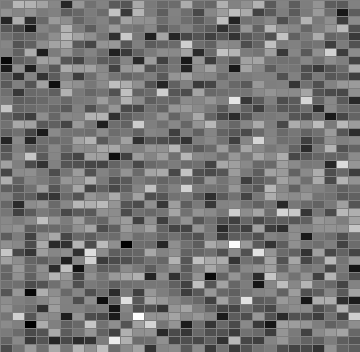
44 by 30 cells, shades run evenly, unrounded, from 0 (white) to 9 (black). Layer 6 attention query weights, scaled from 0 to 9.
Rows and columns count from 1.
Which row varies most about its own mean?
40
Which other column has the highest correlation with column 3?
16
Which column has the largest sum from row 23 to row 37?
3
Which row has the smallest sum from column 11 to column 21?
38
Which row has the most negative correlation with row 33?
22
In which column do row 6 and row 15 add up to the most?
28
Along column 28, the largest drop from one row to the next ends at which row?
7
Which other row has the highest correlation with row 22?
24
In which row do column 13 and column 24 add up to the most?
44
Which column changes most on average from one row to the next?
10
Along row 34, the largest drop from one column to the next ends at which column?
6
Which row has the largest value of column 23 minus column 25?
41
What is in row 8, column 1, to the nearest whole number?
9
